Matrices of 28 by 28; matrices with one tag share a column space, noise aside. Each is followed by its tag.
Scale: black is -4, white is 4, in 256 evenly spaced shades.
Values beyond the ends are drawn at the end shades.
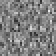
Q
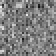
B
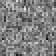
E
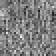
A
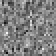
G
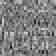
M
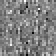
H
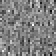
H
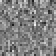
H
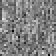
A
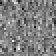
G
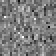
E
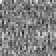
M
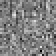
A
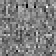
B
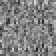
G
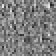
B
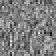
M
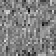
H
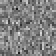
M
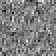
Q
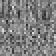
A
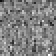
H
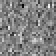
B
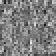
H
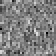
M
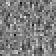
G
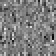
E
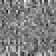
H
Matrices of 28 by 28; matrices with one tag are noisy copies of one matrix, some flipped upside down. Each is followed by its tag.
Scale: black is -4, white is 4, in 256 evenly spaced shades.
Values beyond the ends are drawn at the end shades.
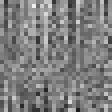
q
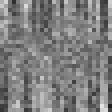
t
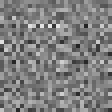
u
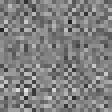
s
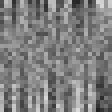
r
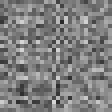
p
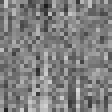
q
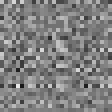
u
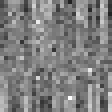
t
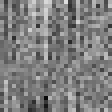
q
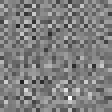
s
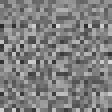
u
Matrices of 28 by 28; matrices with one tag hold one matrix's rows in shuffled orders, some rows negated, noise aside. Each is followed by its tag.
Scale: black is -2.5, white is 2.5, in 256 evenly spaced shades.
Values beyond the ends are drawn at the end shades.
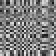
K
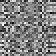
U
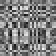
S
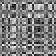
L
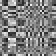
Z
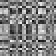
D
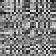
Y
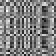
K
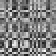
S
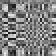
Z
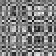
L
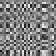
K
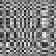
K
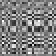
L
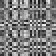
S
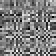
Y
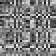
Y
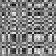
L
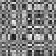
L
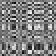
L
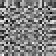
U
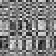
D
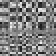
D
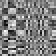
Z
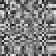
U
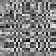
Y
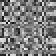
U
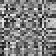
U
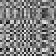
K
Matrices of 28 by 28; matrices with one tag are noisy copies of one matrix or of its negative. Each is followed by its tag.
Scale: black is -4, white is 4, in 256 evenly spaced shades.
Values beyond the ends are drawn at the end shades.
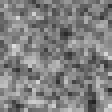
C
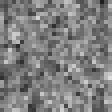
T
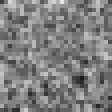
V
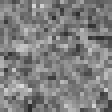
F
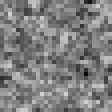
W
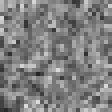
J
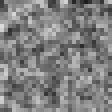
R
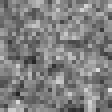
C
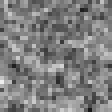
C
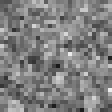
C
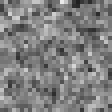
R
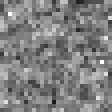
R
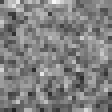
V
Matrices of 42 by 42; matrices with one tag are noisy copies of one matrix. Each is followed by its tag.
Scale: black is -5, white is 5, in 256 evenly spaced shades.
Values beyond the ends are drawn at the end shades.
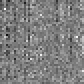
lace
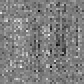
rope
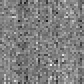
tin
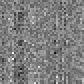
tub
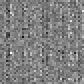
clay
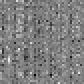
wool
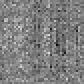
rope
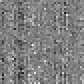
tub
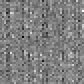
clay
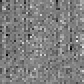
lace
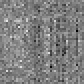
rope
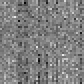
tin
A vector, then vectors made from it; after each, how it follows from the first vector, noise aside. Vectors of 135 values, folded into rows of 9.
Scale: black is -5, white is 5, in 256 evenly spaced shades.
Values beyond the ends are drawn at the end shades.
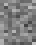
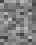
reversed, negated.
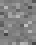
negated, partly zeroed.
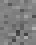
wrapped around, negated, partly zeroed.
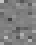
reversed, partly zeroed.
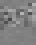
reversed, partly zeroed.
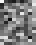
reversed, scaled up.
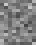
copied.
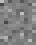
reversed, partly zeroed.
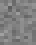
wrapped around, negated, shrunk.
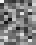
reversed, scaled up.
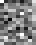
reversed, scaled up.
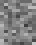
copied.
